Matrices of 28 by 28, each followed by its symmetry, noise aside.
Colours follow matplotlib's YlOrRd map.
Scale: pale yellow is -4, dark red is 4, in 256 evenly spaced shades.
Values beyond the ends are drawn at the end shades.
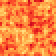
antisymmetric.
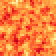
symmetric across the other diagonal.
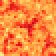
symmetric across the other diagonal.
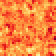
antisymmetric.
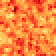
antisymmetric.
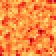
symmetric.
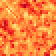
symmetric.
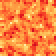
antisymmetric.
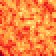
symmetric across the other diagonal.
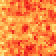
mirrored top to bottom.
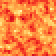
antisymmetric.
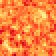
symmetric across the other diagonal.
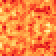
mirrored top to bottom.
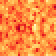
mirrored top to bottom.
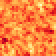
antisymmetric.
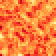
symmetric across the other diagonal.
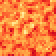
symmetric.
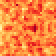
mirrored top to bottom.
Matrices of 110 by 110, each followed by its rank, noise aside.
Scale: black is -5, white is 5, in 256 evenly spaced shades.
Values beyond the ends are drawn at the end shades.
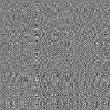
five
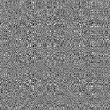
five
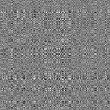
three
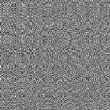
five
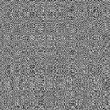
five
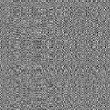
four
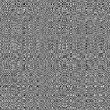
four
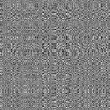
three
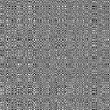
three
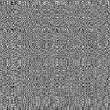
four
